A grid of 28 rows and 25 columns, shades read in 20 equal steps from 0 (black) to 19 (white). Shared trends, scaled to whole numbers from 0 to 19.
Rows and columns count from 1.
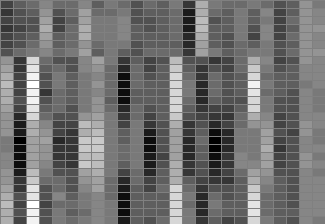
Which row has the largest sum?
11
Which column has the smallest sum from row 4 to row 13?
10
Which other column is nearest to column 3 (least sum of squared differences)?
14
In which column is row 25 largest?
3
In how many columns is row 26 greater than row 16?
13
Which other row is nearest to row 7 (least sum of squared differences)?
1
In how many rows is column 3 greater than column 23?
24
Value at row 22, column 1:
11
